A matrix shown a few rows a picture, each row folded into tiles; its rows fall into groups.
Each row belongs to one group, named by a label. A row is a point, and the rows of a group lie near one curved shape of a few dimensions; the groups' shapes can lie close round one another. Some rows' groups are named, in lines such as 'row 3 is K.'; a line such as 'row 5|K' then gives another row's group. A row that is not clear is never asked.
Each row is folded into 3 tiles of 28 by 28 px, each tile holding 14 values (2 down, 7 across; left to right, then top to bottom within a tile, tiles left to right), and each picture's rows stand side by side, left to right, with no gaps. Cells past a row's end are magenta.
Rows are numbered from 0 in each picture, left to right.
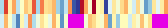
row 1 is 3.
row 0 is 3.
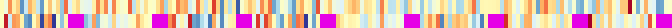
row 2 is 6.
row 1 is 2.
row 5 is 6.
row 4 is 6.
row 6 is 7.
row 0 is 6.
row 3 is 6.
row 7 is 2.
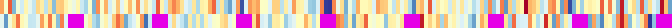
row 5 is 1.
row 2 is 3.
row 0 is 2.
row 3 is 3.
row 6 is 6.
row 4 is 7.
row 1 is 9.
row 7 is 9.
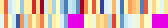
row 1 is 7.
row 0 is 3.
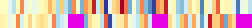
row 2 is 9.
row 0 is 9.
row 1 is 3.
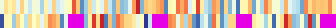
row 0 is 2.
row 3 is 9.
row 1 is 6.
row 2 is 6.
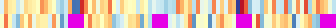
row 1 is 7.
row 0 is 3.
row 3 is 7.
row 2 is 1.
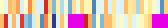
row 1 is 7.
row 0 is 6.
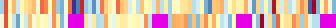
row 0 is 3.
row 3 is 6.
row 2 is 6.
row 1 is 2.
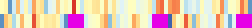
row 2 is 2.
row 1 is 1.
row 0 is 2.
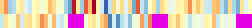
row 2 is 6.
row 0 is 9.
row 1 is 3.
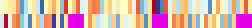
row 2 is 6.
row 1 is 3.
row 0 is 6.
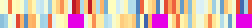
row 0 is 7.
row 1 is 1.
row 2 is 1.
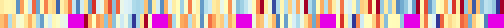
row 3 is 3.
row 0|7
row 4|3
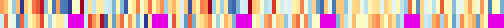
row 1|6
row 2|3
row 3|9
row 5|9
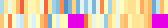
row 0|6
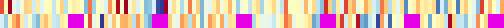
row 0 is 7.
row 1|3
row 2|9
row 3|9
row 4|6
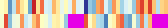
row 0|2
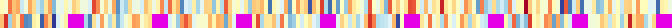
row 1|2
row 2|2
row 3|7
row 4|9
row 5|6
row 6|6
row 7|9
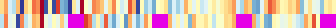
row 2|9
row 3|2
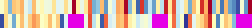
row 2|3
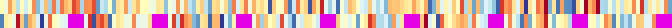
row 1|2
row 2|6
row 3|7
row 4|9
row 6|3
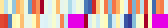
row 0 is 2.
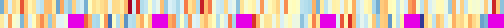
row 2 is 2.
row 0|6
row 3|1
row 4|6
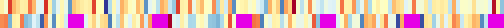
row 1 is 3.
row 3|2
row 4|1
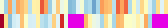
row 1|2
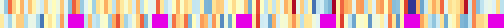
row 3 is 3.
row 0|1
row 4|3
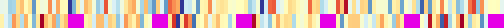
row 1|9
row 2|2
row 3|7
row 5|6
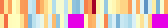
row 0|7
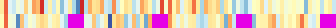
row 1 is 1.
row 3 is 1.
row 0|3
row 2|7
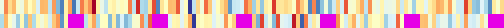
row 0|3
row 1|3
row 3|6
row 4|1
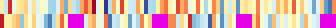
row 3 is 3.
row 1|3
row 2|6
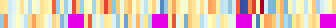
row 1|7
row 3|7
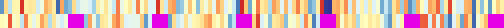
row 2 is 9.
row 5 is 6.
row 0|6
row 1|9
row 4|1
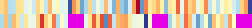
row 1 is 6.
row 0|9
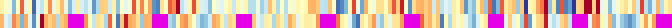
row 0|9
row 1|9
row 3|9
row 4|9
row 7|3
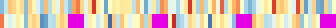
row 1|3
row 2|7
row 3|6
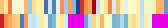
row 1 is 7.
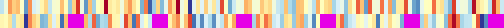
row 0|1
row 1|6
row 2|3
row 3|6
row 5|9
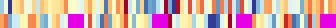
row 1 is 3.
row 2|1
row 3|9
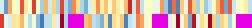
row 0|1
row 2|6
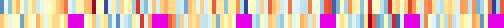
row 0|9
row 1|3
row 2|7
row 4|9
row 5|3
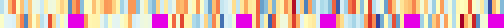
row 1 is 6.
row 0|1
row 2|6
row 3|3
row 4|9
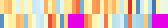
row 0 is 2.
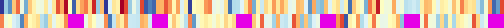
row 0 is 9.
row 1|3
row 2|3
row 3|6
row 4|2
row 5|3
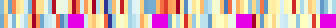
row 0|9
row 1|3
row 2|7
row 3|2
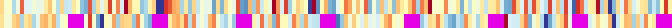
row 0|9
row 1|3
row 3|6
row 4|2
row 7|3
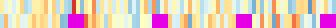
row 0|9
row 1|1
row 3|6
